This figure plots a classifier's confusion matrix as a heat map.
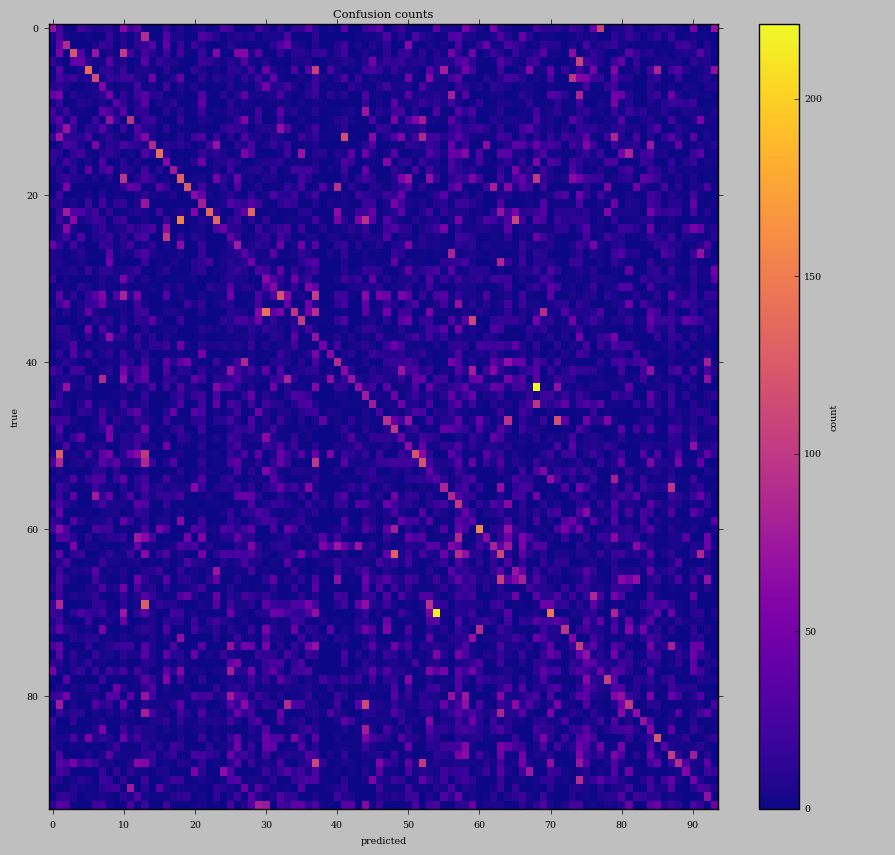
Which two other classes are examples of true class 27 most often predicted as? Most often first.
56, 91
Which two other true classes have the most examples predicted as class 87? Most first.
55, 74
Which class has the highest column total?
57
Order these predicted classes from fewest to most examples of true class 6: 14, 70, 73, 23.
23, 70, 14, 73
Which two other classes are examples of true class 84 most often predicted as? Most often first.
44, 7
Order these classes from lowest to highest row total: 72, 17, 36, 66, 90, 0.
36, 17, 90, 72, 0, 66
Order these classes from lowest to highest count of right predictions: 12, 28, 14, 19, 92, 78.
12, 28, 92, 14, 78, 19
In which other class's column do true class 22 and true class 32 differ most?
28
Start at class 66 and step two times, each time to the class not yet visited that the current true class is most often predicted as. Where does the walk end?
48
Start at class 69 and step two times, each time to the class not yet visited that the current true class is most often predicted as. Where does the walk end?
41
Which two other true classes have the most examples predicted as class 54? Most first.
70, 75
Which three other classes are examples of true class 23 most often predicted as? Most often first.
18, 65, 44
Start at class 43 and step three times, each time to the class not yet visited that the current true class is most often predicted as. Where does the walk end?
26
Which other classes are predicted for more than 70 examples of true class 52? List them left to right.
1, 13, 37
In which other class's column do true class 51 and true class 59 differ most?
1
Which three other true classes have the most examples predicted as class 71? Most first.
47, 43, 81
